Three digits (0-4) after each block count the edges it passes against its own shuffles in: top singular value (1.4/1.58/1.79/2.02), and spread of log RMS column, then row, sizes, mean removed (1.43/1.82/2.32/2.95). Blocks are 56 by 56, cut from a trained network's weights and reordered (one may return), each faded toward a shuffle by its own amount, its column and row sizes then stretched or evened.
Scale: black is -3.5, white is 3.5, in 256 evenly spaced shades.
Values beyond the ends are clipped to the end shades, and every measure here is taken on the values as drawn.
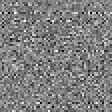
3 1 3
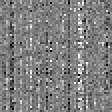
4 4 1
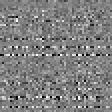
4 1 4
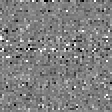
0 0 3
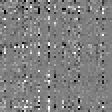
1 4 3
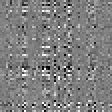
4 4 3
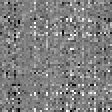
2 3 3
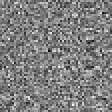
4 1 2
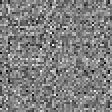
2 2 1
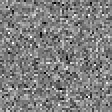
0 1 0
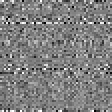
4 0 4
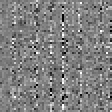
2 4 1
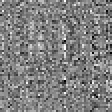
4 3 1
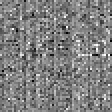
3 0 2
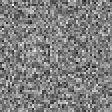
3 0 0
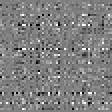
3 3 4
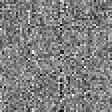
2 2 0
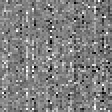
2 3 0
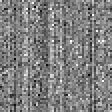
4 2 0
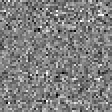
0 1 2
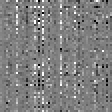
3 4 2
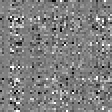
0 4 3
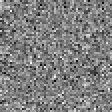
1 1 0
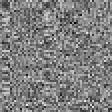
4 1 0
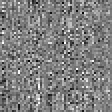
4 4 1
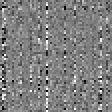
4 4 1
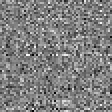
3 1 2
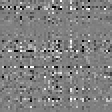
2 3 4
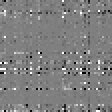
2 3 4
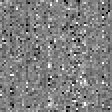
0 3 0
